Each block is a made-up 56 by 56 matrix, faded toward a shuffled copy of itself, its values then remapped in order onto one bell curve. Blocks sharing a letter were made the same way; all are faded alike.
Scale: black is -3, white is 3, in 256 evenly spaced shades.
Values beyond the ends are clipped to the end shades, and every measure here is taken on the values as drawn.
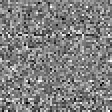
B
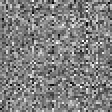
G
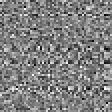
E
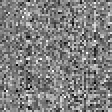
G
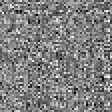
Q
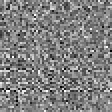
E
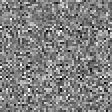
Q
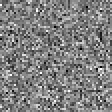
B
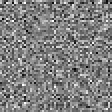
E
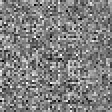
G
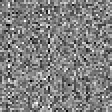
G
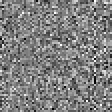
G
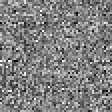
B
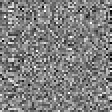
Q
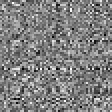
E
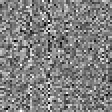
G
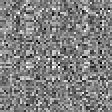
E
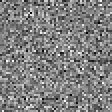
B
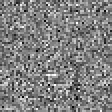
B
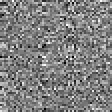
Q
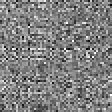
E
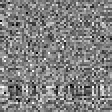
E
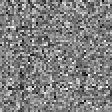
B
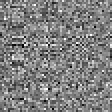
E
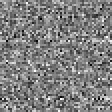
B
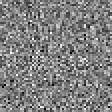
Q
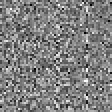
G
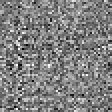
Q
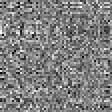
E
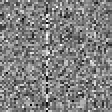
G
